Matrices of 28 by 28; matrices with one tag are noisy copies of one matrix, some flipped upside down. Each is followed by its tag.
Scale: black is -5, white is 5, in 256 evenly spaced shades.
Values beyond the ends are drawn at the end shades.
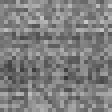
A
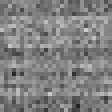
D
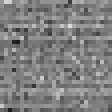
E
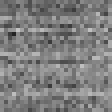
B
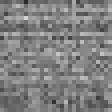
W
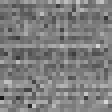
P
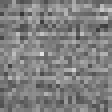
W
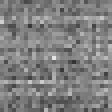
B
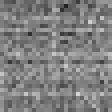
B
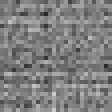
E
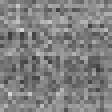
A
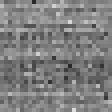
A
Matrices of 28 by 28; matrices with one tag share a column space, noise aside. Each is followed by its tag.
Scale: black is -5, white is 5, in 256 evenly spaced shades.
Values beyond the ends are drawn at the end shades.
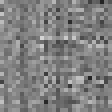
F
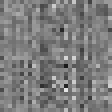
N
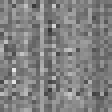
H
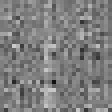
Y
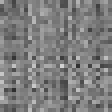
N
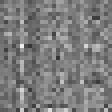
Y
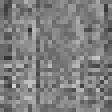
N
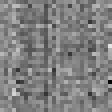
H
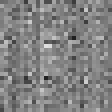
F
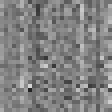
N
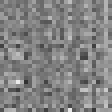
Y
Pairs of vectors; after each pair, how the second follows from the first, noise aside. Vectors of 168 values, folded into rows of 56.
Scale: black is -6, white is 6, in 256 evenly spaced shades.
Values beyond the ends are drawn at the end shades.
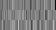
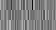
shuffled.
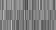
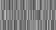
shuffled.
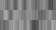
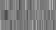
negated, partly zeroed.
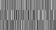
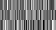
wrapped around, scaled up.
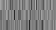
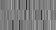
reversed, partly zeroed.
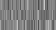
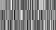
wrapped around, scaled up.
